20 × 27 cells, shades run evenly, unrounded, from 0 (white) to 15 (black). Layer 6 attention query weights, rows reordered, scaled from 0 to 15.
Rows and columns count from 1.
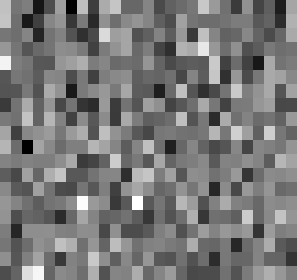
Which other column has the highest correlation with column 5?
22
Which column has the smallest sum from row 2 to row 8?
10
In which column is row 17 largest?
2
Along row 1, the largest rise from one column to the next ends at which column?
7
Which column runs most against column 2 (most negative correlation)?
16
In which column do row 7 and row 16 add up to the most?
19
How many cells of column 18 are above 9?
6
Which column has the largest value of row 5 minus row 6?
24
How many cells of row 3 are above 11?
3
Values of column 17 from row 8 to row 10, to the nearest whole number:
10 4 8
